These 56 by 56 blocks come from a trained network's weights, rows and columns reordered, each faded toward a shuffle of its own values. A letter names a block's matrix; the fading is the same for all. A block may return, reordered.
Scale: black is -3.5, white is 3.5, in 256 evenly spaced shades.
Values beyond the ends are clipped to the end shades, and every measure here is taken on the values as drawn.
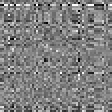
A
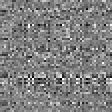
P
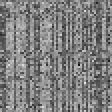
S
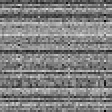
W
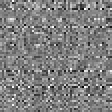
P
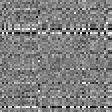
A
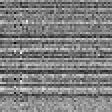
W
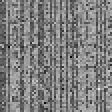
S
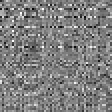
P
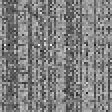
S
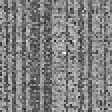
S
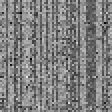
S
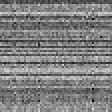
W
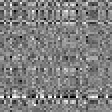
A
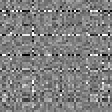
A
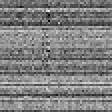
W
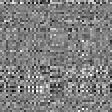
P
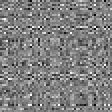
P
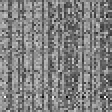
S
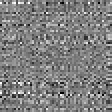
P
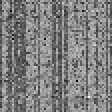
S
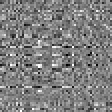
P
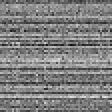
W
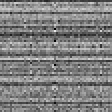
W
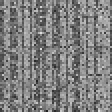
S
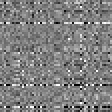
A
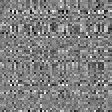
P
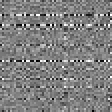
A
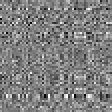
P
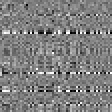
A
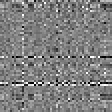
A
